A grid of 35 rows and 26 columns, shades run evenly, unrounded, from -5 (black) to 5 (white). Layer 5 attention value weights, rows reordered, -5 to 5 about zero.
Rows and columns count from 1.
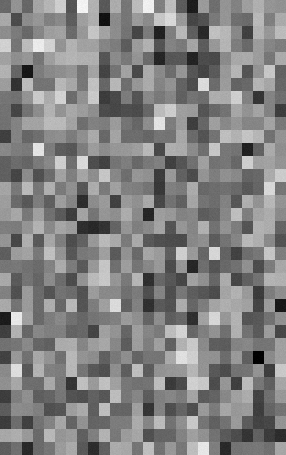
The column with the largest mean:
6
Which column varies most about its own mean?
18
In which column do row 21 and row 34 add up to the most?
10
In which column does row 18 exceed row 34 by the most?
25
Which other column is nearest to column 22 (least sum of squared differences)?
21
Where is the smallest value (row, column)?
28, 24
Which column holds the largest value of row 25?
2
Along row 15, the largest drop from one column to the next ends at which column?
26
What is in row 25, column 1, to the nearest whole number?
-4
